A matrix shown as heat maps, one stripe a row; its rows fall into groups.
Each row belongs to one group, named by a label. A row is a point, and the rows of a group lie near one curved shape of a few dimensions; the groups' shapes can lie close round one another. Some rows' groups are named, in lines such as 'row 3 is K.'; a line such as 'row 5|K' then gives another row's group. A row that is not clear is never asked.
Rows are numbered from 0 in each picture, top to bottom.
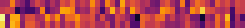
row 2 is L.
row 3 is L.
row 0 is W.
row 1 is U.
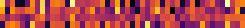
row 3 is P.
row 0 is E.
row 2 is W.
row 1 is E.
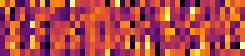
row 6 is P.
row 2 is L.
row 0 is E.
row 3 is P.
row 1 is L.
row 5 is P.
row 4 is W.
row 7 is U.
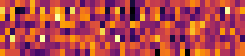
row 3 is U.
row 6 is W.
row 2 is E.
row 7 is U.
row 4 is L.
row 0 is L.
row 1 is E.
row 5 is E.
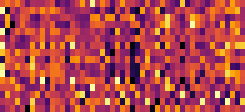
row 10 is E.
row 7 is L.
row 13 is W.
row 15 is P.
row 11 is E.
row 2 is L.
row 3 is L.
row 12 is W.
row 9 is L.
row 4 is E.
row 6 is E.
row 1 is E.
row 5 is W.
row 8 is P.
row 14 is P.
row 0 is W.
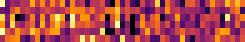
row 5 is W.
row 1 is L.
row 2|E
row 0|E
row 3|E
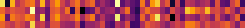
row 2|E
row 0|E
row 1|L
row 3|L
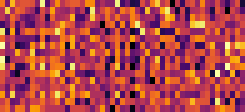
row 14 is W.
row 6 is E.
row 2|W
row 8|E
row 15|L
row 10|W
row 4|E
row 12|W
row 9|E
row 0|E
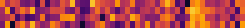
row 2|U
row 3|L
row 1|L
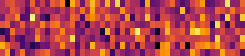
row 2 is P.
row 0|P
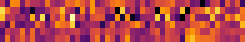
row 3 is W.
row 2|E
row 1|U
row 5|L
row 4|L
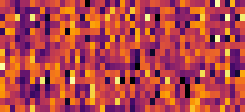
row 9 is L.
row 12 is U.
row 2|P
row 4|P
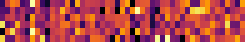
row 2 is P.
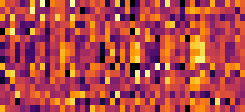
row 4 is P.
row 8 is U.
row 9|E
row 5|U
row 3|W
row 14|W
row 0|E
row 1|L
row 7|U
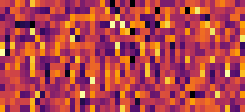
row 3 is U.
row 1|U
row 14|L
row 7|E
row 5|W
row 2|L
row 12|L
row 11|W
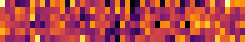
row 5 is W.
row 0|E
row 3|U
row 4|L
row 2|L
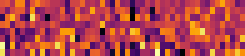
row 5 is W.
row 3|L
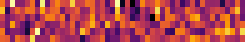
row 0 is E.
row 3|W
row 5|L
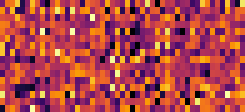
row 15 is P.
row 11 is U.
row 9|L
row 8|U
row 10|L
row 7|E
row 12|U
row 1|E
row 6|E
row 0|P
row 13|E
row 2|W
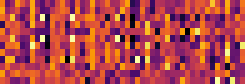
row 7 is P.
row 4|U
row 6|P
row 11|W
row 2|E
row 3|P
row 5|E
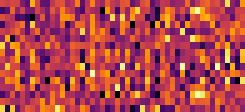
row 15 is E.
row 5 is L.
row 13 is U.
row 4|W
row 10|W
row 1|U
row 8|P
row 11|P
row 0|P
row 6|L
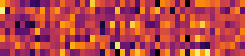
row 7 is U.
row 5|U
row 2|W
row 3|U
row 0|U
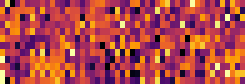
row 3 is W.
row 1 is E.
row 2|P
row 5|U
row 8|E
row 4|L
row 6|U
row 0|L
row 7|E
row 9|W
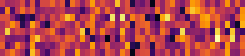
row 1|L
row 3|P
